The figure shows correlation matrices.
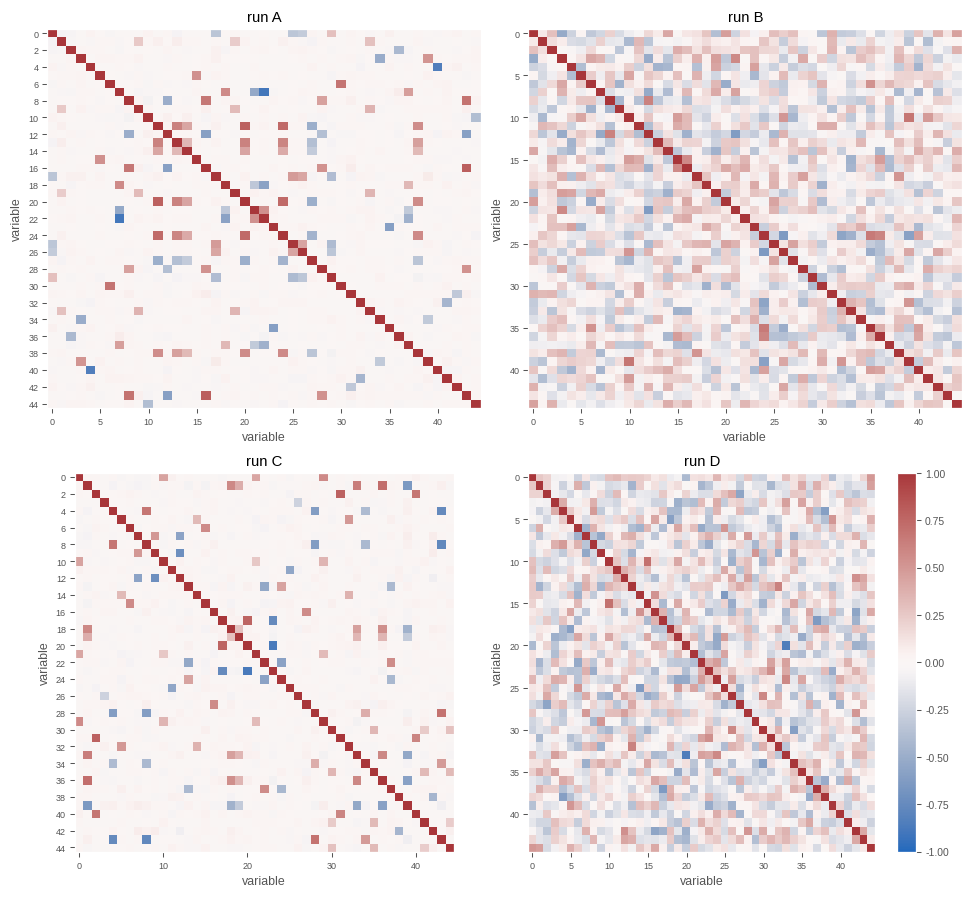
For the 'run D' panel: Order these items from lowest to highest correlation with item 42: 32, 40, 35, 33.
35, 40, 32, 33
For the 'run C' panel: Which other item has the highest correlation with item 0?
29
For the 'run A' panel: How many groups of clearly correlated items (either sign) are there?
14
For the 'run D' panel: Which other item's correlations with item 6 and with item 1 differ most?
14
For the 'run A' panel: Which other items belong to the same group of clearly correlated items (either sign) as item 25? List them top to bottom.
0, 17, 26, 29
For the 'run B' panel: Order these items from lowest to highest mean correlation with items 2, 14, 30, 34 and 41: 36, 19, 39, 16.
36, 19, 16, 39
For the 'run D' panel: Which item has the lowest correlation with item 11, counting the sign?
27
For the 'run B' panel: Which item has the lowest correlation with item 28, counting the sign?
32
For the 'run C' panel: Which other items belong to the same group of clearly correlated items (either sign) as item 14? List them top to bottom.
5, 32
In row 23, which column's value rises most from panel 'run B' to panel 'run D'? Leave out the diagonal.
31
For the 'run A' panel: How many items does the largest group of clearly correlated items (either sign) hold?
7
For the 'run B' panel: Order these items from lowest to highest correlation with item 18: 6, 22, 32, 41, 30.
30, 41, 6, 32, 22
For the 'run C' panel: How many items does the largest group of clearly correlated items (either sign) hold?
6
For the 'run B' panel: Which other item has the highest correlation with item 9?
33
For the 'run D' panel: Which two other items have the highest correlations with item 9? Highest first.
29, 34
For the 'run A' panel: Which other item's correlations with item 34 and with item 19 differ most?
3
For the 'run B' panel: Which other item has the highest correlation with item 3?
21
